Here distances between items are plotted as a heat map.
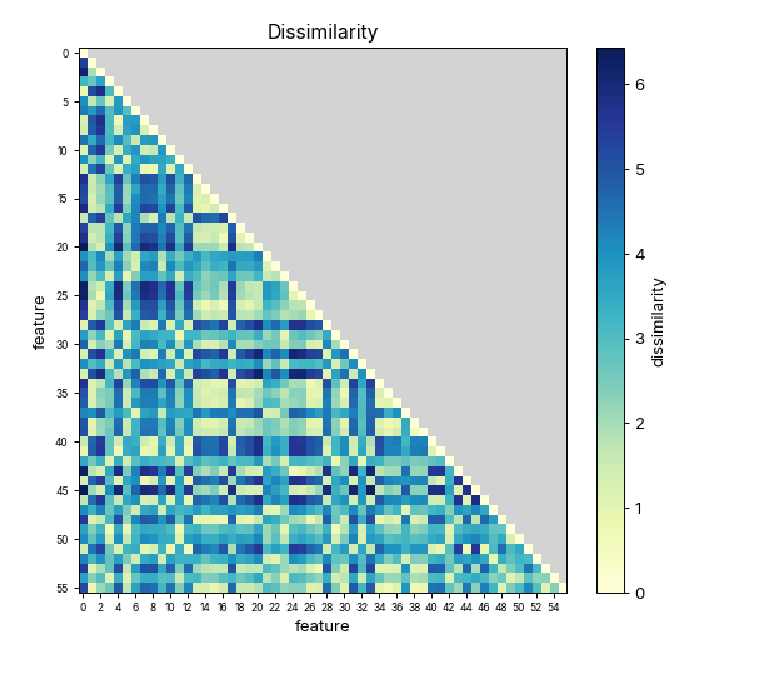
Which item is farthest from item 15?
0
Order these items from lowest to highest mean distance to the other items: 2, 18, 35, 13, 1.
35, 1, 18, 13, 2
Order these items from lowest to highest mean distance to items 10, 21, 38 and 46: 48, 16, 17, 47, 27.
47, 17, 27, 48, 16
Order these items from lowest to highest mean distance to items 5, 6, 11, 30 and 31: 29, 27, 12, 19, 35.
29, 35, 27, 12, 19
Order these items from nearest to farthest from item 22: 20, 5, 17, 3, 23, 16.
23, 5, 3, 16, 20, 17
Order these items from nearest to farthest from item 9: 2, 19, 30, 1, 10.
30, 1, 10, 19, 2
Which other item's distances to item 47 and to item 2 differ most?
37
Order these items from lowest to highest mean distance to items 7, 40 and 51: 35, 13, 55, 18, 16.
35, 55, 18, 13, 16
